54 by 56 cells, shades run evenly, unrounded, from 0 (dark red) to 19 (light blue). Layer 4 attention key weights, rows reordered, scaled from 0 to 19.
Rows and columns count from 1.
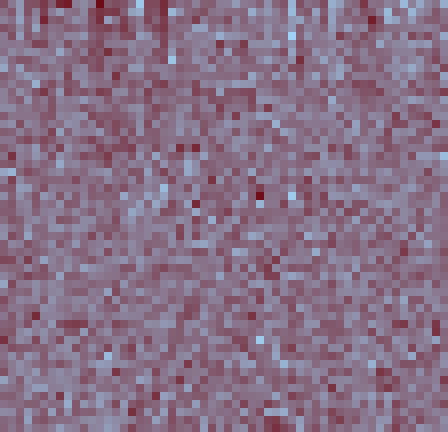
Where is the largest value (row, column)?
5, 37
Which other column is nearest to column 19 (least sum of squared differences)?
7
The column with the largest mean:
18
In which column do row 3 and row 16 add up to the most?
35
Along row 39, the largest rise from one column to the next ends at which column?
38
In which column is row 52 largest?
36
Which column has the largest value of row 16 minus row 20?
2
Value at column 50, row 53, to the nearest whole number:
7
